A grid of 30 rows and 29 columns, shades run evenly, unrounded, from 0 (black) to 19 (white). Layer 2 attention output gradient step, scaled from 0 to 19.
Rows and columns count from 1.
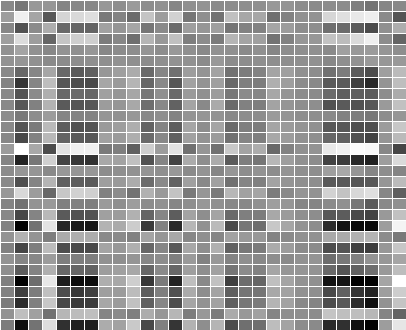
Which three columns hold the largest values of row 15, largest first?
29, 4, 10
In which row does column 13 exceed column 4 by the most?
14
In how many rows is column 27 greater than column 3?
9
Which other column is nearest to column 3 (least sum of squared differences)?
19
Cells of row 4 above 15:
5
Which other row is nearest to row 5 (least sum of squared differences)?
6
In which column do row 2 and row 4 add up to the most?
27
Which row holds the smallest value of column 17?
26
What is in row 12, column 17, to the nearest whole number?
8
